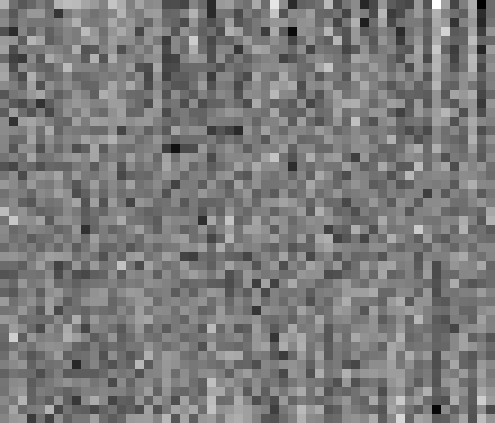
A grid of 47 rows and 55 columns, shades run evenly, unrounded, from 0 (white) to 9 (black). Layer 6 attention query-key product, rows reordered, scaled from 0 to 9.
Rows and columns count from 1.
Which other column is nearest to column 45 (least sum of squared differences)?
42
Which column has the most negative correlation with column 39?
5
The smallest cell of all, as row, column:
1, 49
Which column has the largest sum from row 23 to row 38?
10
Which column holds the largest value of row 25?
23
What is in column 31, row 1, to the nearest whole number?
1
